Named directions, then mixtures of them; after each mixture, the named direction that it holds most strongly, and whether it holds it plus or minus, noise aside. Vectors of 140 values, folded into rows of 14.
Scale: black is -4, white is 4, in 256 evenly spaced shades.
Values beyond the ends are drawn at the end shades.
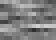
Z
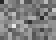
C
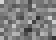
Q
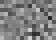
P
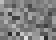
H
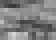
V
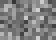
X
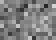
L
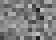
P, minus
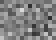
P, plus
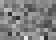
H, plus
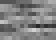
Z, minus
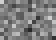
Q, plus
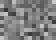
P, plus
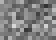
Q, plus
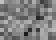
Q, plus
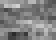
V, minus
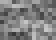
V, minus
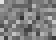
Q, plus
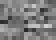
Z, plus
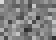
Q, plus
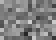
Q, plus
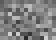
H, minus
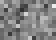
L, plus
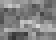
V, minus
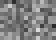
X, plus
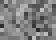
L, minus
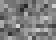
L, plus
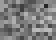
L, plus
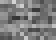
Z, plus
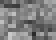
V, plus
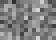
X, plus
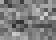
C, minus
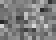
X, plus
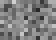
X, minus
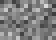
X, plus
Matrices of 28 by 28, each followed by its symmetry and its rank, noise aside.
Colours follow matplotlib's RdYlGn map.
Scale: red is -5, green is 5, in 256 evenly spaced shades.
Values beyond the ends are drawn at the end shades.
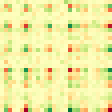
symmetric, rank one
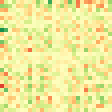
no symmetry, rank three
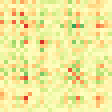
symmetric, rank two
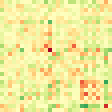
symmetric, rank three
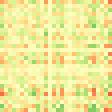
no symmetry, rank two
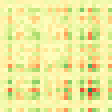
symmetric, rank one
